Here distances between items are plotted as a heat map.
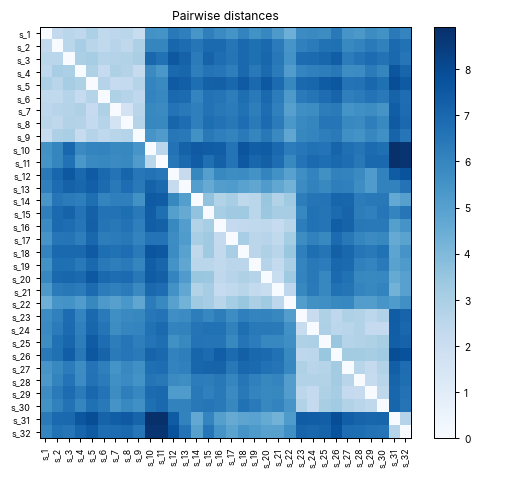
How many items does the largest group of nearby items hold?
9
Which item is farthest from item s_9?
s_31
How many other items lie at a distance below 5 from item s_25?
7
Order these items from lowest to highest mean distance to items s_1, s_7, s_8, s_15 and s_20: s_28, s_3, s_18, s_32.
s_3, s_18, s_28, s_32
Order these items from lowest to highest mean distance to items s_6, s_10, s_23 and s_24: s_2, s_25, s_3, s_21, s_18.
s_25, s_2, s_3, s_21, s_18
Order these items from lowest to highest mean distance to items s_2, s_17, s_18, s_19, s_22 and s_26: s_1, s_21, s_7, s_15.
s_21, s_15, s_1, s_7
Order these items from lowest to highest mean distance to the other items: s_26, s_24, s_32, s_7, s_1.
s_1, s_7, s_24, s_26, s_32
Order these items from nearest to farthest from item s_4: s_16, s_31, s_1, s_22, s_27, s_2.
s_1, s_2, s_22, s_27, s_16, s_31
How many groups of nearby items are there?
6
